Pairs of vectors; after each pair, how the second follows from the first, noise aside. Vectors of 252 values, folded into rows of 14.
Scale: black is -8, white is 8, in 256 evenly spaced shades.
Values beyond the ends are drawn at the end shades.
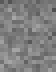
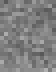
reversed, negated.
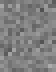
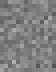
reversed, negated.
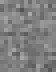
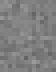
reversed, negated, shrunk.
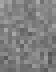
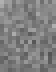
copied.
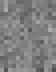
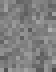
copied.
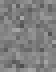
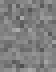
copied.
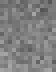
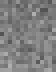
copied.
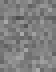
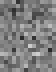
reversed, negated, scaled up.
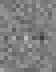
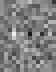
reversed, negated, scaled up.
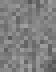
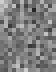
reversed, negated, scaled up.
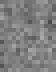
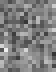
reversed, negated, scaled up.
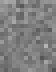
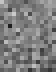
reversed, negated, scaled up.
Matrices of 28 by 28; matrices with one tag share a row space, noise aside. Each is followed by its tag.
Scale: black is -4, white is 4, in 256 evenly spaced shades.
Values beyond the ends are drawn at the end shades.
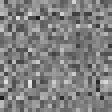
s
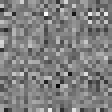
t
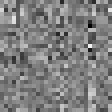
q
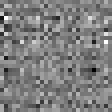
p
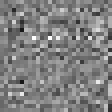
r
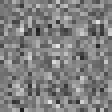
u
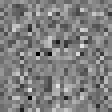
u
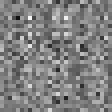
u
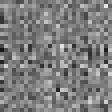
t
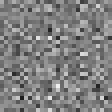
u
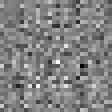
u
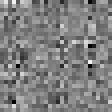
q
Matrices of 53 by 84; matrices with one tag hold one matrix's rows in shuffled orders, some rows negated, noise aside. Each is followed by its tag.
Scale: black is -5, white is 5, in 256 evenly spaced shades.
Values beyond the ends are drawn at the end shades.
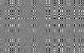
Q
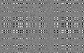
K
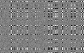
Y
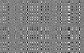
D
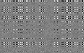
K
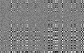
Y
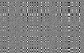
D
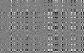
Y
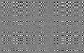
K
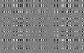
K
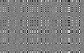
D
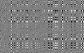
Y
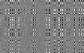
Q
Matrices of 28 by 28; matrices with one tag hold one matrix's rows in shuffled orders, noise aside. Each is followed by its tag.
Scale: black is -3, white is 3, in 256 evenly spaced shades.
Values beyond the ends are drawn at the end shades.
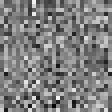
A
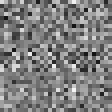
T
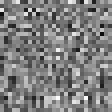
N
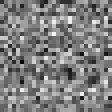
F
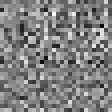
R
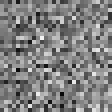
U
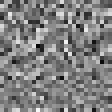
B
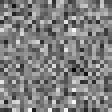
T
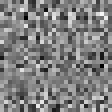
R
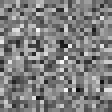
B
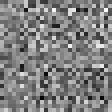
R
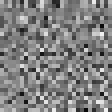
R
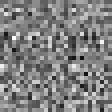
T
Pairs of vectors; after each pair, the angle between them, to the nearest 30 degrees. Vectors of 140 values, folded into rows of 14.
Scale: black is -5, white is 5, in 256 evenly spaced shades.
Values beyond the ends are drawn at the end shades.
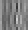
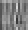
150 degrees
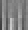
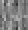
60 degrees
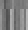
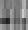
60 degrees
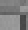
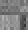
30 degrees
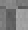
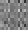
90 degrees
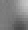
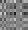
90 degrees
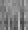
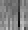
150 degrees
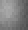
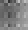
150 degrees
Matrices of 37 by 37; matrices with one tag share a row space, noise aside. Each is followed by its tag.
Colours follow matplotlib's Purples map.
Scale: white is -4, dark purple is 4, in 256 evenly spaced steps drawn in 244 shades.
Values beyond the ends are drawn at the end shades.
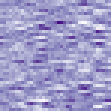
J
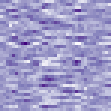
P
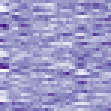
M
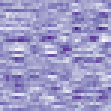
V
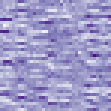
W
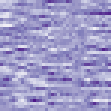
W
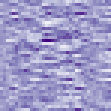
P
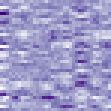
M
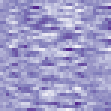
P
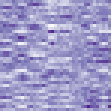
W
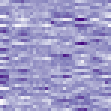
M
